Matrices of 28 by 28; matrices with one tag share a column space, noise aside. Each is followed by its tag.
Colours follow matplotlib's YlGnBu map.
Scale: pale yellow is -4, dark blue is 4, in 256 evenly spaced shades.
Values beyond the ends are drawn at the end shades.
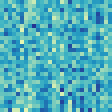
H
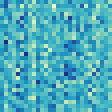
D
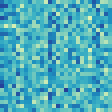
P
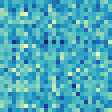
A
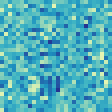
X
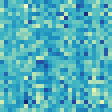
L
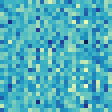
A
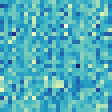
X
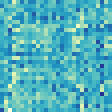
H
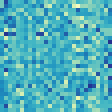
X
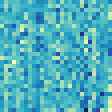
H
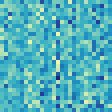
L
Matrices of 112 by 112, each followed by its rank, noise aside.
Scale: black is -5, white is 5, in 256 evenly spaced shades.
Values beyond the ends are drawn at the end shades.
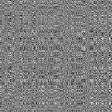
five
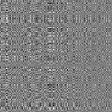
four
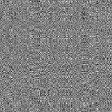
seven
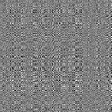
three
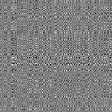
three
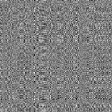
five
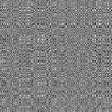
three
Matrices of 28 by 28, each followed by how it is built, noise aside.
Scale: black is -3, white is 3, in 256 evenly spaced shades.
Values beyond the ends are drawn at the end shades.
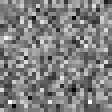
repeating columns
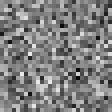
noise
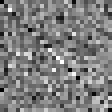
diagonal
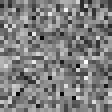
noise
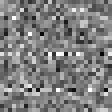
uneven rows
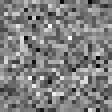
noise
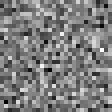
noise
